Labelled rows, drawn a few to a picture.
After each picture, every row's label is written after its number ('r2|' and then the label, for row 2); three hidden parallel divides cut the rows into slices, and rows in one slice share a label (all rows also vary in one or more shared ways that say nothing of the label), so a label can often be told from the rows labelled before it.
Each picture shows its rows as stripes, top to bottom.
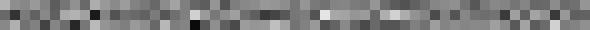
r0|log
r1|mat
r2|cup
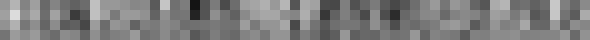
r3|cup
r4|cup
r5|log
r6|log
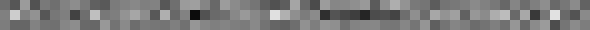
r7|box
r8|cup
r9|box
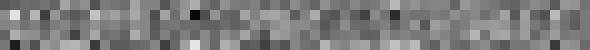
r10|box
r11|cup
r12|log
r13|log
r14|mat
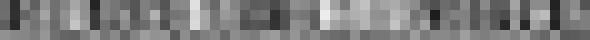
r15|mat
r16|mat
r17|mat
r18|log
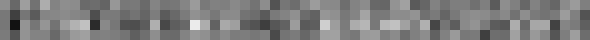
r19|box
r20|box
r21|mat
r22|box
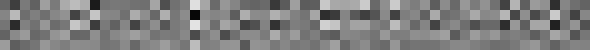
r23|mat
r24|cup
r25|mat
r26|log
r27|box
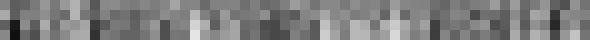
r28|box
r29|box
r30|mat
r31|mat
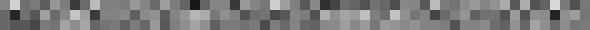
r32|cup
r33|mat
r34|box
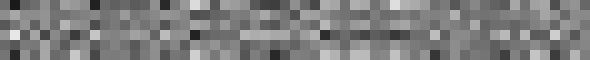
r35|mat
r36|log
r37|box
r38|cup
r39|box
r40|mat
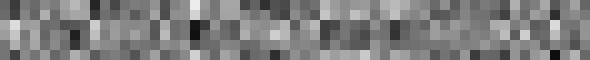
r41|mat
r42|mat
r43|cup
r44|cup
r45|log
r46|mat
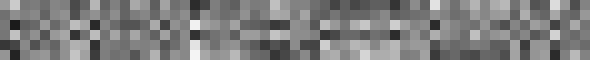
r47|cup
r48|log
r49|mat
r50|cup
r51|mat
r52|mat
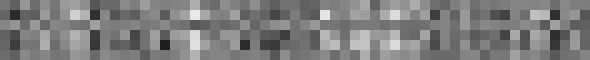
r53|box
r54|mat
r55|log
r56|mat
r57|mat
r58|box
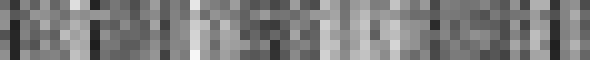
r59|mat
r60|box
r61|mat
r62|mat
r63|mat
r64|mat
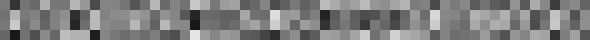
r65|mat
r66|cup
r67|cup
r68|mat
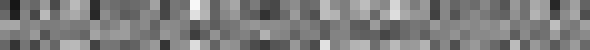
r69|mat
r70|mat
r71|log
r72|log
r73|mat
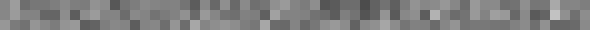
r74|log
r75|log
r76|box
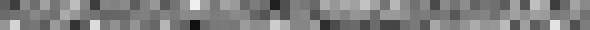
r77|mat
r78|box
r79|cup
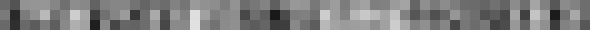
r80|box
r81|mat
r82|mat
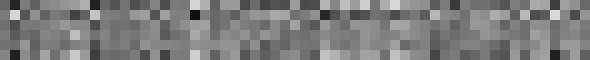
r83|mat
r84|cup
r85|box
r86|box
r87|box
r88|mat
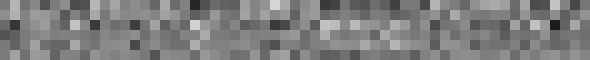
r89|cup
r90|log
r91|mat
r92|box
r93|box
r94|log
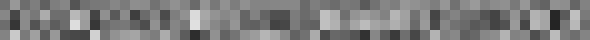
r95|log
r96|mat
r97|mat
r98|cup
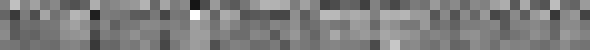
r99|cup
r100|mat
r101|box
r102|box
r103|box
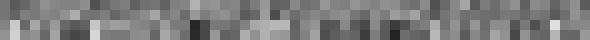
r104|box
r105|box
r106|cup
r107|cup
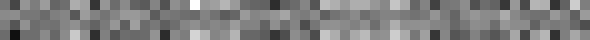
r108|mat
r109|log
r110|box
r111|mat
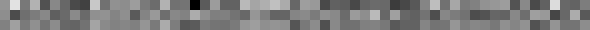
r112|cup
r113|box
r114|log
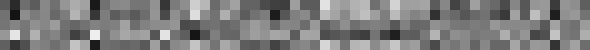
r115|mat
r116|mat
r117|log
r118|cup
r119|mat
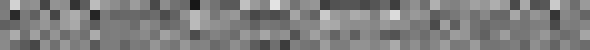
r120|cup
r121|mat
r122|box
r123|log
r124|box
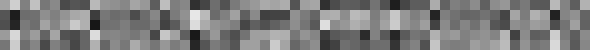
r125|cup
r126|mat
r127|mat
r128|cup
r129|cup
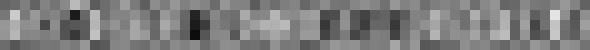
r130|box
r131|cup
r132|cup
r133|cup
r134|box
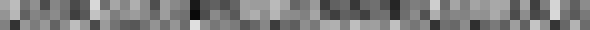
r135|cup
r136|cup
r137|mat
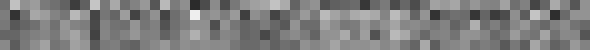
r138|cup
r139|mat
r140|box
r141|box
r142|box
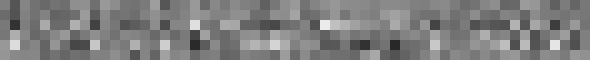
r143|box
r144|box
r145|mat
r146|log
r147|cup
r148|log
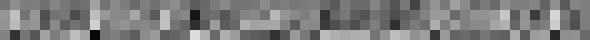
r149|log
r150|cup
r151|cup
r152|mat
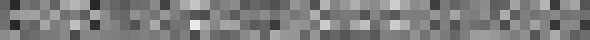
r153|mat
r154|log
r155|mat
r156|log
